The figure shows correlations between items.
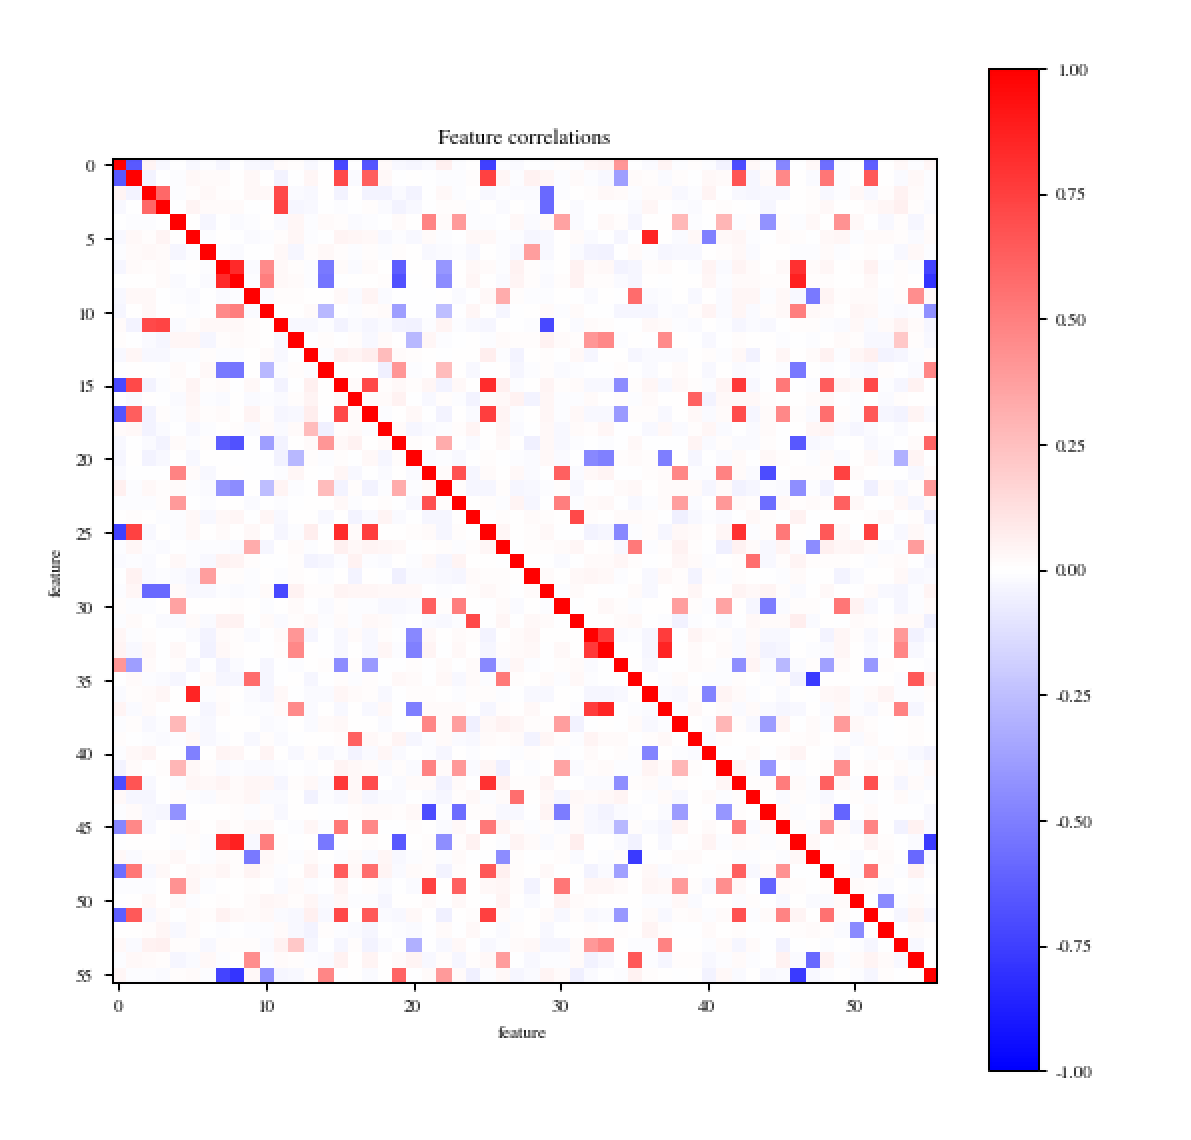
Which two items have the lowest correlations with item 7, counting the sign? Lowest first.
55, 19
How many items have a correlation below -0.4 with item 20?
3
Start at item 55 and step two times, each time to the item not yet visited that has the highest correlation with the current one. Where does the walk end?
14
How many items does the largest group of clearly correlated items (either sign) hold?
10
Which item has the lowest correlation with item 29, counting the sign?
11
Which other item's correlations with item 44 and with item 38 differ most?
21
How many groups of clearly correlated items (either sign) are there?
13
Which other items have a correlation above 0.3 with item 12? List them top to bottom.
32, 33, 37
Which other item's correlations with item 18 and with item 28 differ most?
6
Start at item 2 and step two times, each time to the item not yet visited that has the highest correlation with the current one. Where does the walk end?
3
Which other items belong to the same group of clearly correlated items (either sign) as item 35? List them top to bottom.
9, 26, 47, 54
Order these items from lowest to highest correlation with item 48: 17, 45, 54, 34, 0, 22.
0, 34, 22, 54, 45, 17
